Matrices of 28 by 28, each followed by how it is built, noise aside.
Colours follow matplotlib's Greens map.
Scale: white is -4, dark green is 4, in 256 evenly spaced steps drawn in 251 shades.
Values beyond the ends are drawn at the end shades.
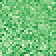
lower triangular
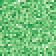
noise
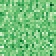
low rank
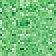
low rank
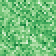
Toeplitz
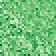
lower triangular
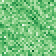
Toeplitz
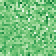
upper triangular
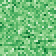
noise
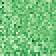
lower triangular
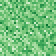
Toeplitz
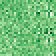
low rank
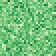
noise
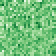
low rank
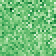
upper triangular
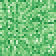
low rank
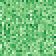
low rank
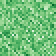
Toeplitz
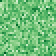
noise
